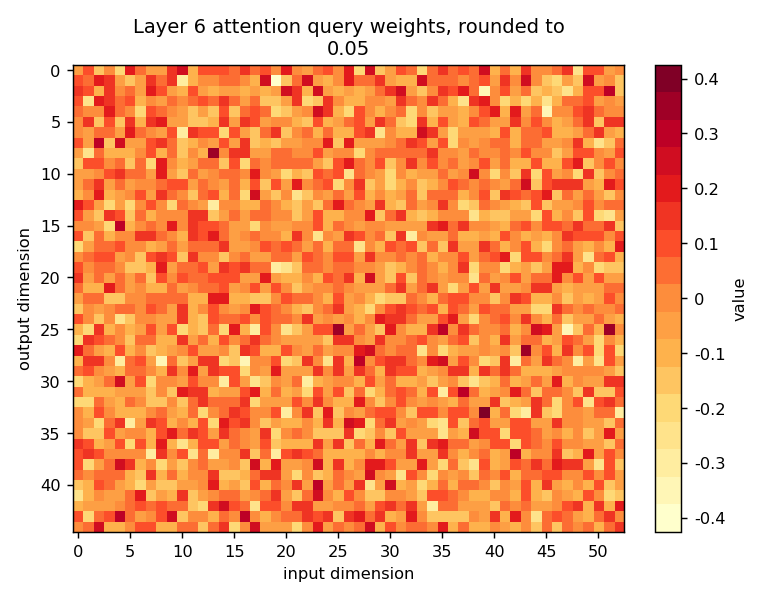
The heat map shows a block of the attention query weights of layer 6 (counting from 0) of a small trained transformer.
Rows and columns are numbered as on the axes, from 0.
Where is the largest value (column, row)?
39, 33
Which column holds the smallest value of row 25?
47
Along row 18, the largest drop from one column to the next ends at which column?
42
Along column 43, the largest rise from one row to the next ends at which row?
34
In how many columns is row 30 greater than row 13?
23
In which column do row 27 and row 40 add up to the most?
43
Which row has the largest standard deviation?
28
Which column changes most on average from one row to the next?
51
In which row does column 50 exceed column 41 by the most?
32
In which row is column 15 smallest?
44
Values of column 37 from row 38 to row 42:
-0.15 0 0.05 0 -0.05
